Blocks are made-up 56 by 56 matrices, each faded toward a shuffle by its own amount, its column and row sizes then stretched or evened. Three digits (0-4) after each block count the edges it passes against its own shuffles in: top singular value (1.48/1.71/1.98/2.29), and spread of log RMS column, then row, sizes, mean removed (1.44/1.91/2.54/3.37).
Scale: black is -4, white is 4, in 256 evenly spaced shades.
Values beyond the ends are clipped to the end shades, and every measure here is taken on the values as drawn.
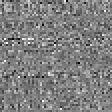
2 0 3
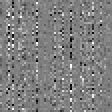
3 4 0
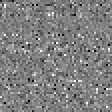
1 0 2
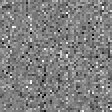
1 2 0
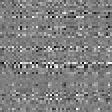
4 2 4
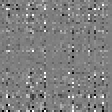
1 3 3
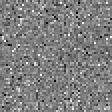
2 0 0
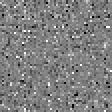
0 1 1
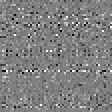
3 0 3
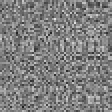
4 1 0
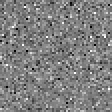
0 0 1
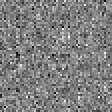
3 2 1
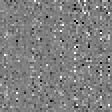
0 2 0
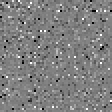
0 1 1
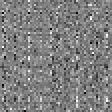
3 3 0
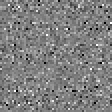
0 0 2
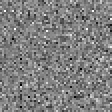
0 1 0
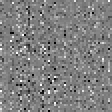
0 3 0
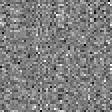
3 1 0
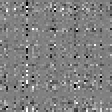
1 3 3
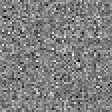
2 2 0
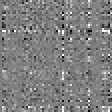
4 3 3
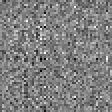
3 2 1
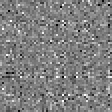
3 1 2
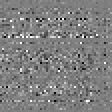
0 1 4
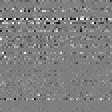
3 0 4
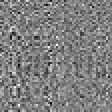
3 3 1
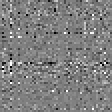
2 2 3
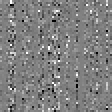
0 4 1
